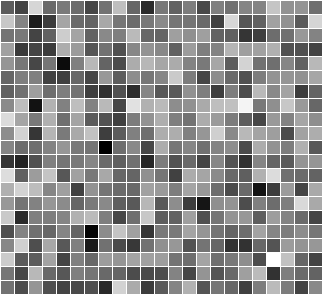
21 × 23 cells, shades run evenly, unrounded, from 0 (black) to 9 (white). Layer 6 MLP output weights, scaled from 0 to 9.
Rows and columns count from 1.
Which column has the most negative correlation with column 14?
22
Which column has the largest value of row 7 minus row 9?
19
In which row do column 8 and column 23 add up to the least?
11
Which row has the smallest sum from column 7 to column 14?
7
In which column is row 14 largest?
2
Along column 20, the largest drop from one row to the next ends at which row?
20
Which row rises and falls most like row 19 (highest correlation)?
13
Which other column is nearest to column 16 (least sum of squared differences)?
12
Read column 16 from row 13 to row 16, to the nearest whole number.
5 4 5 4
